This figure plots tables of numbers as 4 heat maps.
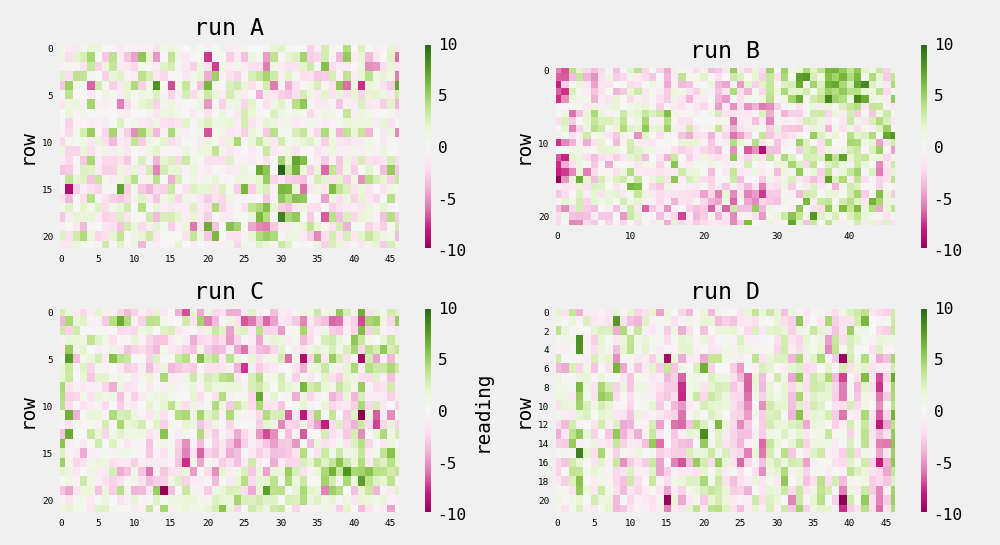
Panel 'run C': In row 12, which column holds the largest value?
8
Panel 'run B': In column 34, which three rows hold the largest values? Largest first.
1, 18, 0
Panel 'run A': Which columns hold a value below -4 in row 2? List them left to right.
21, 28, 42, 43
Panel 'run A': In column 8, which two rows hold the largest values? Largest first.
15, 20
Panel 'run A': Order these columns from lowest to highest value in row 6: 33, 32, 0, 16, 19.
0, 16, 19, 32, 33
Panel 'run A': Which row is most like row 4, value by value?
14
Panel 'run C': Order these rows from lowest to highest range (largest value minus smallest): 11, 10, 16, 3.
10, 3, 16, 11
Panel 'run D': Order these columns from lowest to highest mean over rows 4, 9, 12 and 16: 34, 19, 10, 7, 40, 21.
34, 10, 21, 7, 40, 19
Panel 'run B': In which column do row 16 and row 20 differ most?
32
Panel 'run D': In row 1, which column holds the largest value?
8
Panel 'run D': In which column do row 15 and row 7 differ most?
3
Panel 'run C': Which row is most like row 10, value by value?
2
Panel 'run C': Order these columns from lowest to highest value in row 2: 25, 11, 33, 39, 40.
40, 39, 11, 25, 33
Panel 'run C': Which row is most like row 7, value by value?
21
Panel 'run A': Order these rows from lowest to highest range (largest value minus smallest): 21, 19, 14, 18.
21, 14, 19, 18
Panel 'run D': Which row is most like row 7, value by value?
11
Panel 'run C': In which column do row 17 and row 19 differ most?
28
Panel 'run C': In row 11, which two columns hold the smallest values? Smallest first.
41, 33
